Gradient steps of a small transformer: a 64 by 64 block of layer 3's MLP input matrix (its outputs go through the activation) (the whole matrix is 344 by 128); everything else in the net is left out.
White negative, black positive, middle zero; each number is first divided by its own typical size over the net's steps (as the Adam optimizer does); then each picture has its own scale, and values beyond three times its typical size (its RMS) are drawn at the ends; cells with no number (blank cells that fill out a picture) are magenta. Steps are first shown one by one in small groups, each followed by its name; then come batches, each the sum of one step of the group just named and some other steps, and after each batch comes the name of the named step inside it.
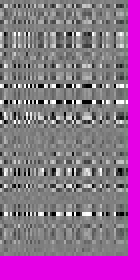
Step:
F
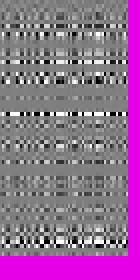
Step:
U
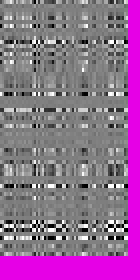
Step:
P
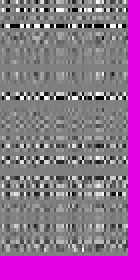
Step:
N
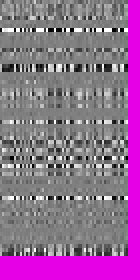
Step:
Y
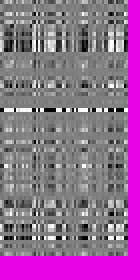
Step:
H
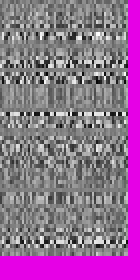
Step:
U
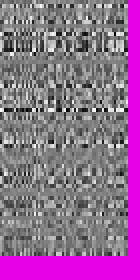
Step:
F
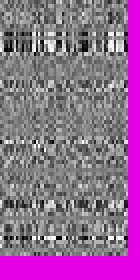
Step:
H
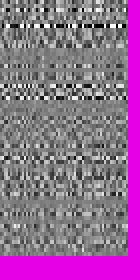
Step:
N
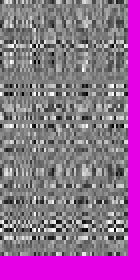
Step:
P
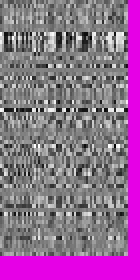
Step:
F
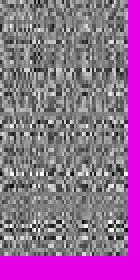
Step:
P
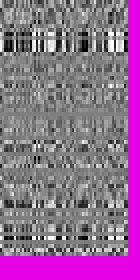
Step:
H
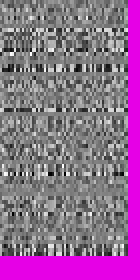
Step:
Y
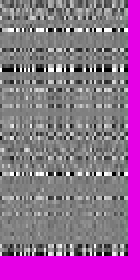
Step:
Y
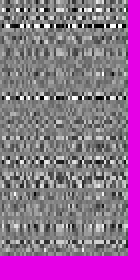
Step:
N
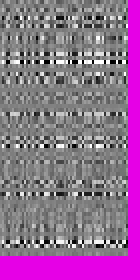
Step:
U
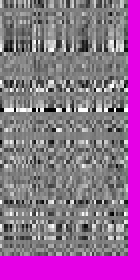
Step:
H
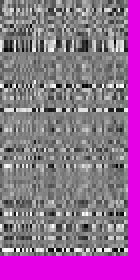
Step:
H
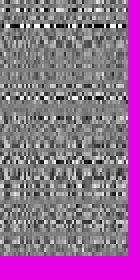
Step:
N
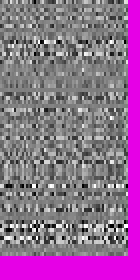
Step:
P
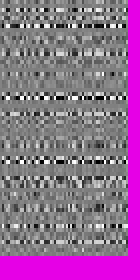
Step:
N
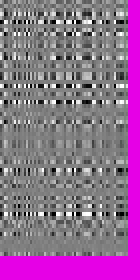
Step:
F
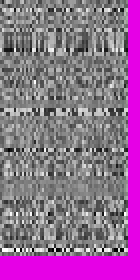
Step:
H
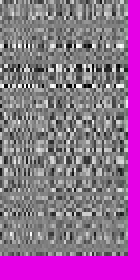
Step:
F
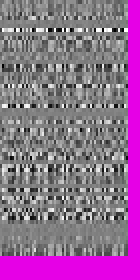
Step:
Y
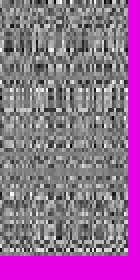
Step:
H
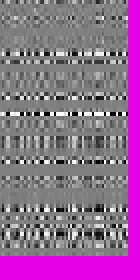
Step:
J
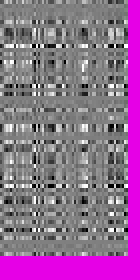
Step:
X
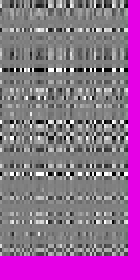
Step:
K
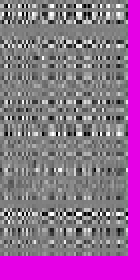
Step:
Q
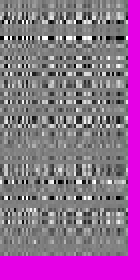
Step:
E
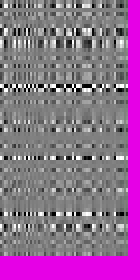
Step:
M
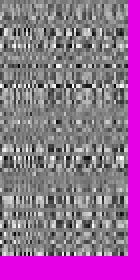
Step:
M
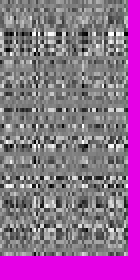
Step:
X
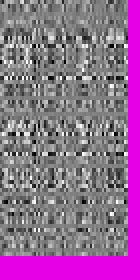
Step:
X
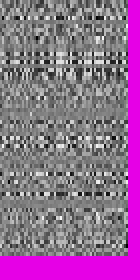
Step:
K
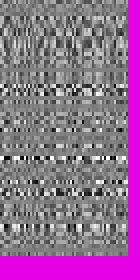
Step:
M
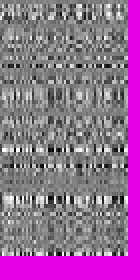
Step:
Q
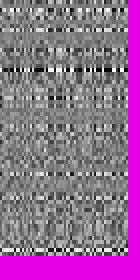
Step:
K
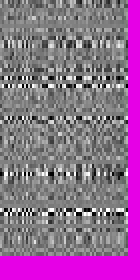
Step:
K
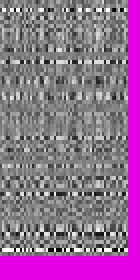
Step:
Q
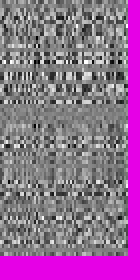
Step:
X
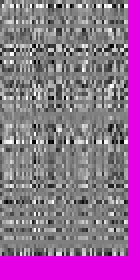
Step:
X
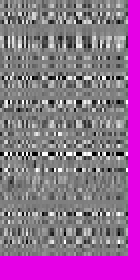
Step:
Q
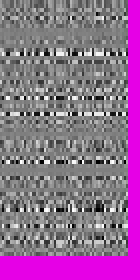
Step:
J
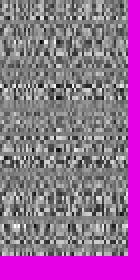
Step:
M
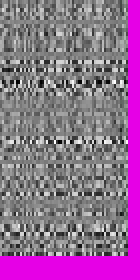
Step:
M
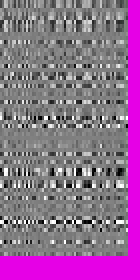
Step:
E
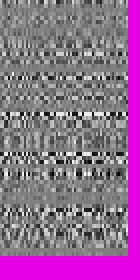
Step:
J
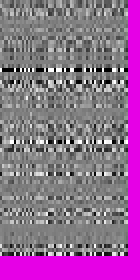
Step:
K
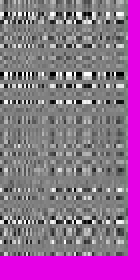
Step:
E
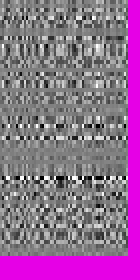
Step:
E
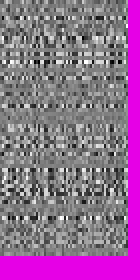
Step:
X
